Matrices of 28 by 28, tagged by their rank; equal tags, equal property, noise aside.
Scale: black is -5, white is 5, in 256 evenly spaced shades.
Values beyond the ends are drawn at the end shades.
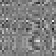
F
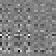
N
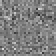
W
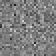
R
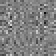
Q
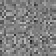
Q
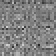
Q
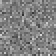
W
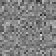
R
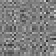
Q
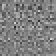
Q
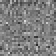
R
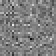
R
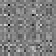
F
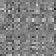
Q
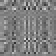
N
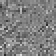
W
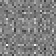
Q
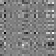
N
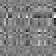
N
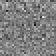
R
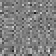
Q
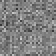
R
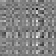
N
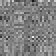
Q
